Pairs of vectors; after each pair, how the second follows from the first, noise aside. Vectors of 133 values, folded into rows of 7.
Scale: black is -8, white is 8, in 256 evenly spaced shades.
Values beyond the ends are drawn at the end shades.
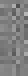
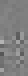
wrapped around, partly zeroed.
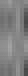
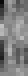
reversed, scaled up.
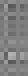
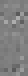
reversed, partly zeroed.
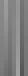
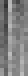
reversed, scaled up.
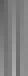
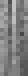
reversed, scaled up.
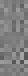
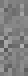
wrapped around, negated.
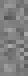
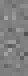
negated, partly zeroed.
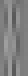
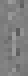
wrapped around, partly zeroed.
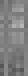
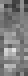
reversed, scaled up.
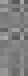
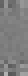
reversed, partly zeroed.
